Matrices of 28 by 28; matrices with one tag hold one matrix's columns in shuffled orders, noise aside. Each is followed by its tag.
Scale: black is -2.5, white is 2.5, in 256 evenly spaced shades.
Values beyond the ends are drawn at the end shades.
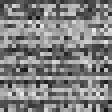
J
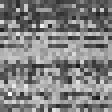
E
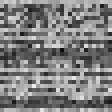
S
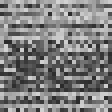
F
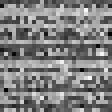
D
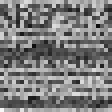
S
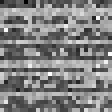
D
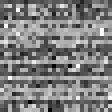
J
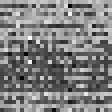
F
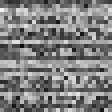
D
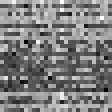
F
